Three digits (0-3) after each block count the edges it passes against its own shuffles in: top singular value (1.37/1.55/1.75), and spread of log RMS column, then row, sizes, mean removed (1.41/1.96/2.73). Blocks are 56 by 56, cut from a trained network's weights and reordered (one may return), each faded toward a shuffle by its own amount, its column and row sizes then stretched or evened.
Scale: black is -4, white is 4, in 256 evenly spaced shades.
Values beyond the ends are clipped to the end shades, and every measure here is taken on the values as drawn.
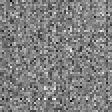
2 1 1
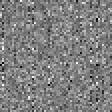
0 2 0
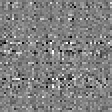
1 1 3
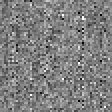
0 2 0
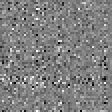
3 2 2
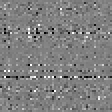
3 1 3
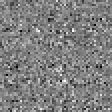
1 1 2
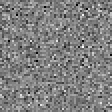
2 1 1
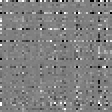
2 2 3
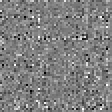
0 2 2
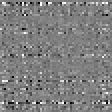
3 1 3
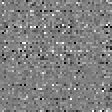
0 1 3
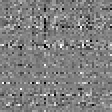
1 1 3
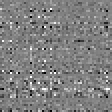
2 2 3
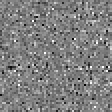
1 0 2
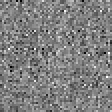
0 0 1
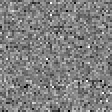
0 0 2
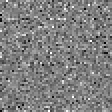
1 0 1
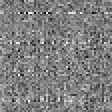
3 0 2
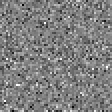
2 0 1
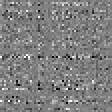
0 2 3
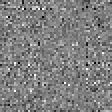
0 2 2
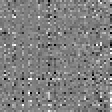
1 3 2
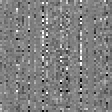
2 3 0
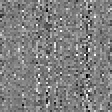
1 3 0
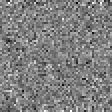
3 1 1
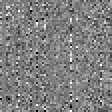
1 3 0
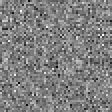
3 0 0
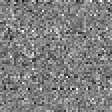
0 0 2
